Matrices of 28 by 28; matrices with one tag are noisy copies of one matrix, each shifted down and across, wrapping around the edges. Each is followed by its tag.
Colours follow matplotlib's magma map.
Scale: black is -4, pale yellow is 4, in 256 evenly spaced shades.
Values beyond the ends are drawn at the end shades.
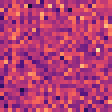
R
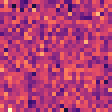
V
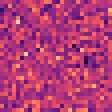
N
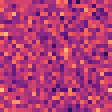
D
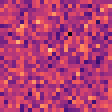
V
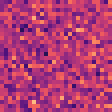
D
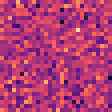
N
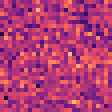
R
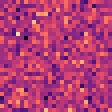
V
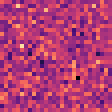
V
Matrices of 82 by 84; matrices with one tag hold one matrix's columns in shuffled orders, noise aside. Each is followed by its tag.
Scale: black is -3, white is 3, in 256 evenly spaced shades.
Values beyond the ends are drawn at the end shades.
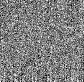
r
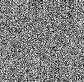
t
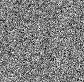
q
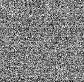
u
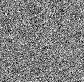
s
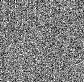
t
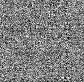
u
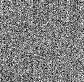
t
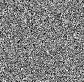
s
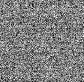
u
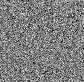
s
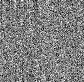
t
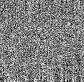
r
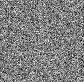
q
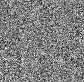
q
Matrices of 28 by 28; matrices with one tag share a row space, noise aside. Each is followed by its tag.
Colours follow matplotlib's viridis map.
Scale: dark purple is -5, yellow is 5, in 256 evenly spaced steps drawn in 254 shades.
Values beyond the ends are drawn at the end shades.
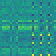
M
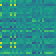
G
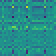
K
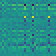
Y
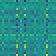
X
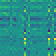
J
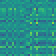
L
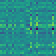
L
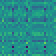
K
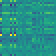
G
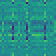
K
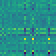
Y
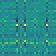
X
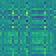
K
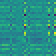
J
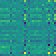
J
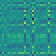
Y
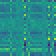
J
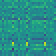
K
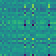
Y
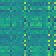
J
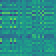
G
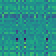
X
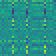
K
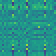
K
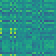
G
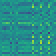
M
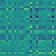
L
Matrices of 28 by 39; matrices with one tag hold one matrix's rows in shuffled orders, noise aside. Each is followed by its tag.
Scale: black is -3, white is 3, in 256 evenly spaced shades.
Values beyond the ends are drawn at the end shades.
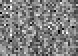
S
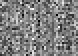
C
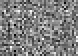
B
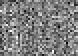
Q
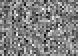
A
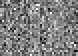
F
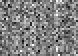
C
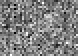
B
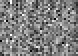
S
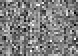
F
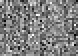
F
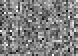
Q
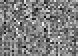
A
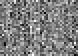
F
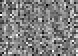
Q
